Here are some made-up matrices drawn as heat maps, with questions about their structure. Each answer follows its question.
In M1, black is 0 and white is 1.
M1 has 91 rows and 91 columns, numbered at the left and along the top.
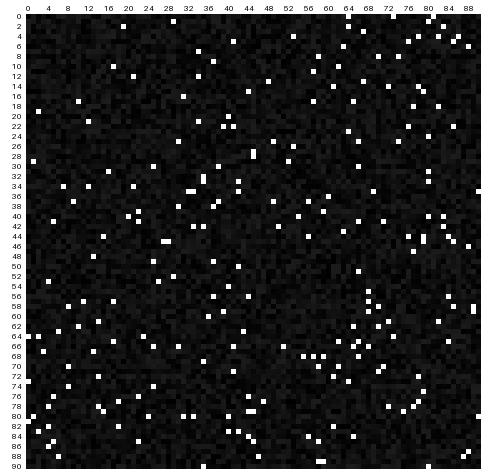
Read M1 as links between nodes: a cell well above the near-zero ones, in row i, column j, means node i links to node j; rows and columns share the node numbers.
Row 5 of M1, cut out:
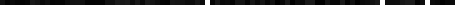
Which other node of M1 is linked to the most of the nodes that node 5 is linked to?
node 22
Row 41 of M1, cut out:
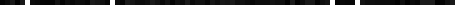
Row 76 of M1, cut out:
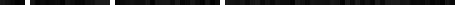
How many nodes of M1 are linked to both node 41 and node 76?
2
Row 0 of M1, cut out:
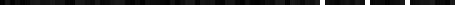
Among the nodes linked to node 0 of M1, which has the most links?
node 64
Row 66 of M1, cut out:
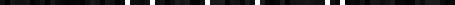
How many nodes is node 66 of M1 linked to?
6
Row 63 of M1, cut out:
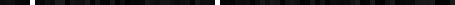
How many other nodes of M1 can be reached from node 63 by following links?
5
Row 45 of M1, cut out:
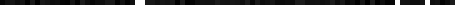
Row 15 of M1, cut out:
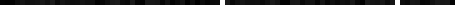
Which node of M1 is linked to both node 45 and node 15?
node 79
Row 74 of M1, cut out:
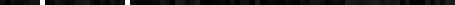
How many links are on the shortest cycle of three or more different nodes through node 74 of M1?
7
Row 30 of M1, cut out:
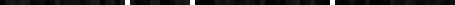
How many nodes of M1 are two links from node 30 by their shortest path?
7
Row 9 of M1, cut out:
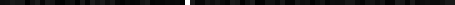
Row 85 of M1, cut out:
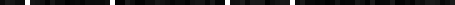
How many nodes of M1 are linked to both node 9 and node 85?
0
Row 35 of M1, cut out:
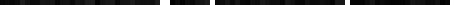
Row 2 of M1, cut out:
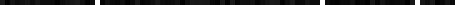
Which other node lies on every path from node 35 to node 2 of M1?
node 83
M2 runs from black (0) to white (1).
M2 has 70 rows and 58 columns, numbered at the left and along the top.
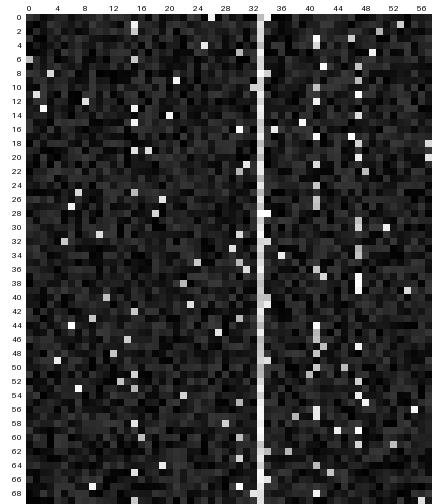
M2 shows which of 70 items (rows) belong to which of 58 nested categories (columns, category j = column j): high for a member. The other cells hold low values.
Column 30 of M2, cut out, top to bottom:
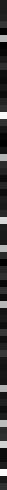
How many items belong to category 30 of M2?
10
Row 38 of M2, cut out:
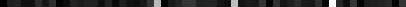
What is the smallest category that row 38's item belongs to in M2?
22
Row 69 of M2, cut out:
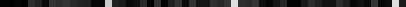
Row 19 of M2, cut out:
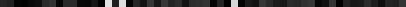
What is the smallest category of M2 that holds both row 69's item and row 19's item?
15
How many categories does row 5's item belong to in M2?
3
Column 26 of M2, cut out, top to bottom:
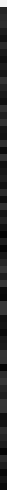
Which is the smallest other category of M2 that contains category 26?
34
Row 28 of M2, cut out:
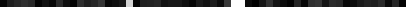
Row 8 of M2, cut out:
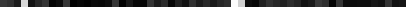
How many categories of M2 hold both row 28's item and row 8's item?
2
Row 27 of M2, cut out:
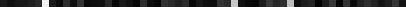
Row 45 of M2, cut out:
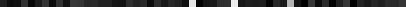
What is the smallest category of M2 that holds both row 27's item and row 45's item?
41
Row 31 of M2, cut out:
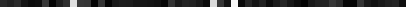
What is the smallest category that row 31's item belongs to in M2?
10
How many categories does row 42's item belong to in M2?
2
